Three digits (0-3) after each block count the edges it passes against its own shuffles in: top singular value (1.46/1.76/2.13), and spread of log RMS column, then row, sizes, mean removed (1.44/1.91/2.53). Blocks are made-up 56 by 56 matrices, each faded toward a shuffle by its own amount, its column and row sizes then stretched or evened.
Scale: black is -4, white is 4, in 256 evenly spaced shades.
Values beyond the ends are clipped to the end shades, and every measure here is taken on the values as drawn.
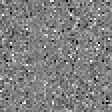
0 2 0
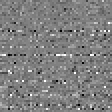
1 0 3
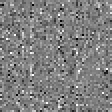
1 2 1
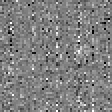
0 3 0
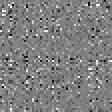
2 2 2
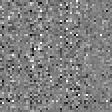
0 3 1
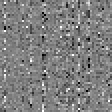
2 3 0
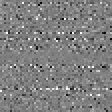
1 0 3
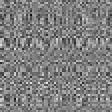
3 2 3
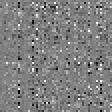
1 3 2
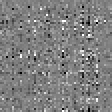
1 3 2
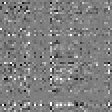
3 3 3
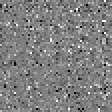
0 1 1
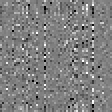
3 3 0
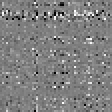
2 2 3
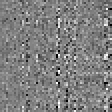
2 3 1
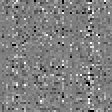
0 3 2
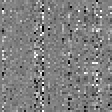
2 3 0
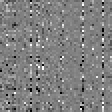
3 3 1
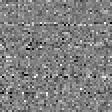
1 1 3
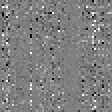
0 3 1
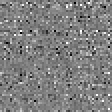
0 2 3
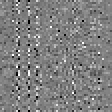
3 3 0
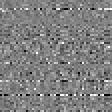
3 0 3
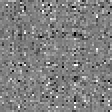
1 2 2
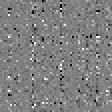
1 2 1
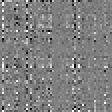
3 3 2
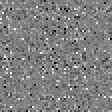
1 1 2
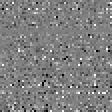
0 0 3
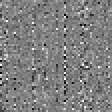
2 3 0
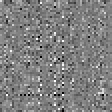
2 3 1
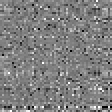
3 0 2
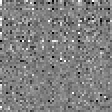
2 2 2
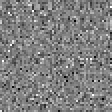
2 0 0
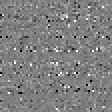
0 1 2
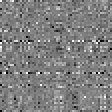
3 1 3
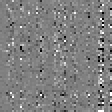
1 3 1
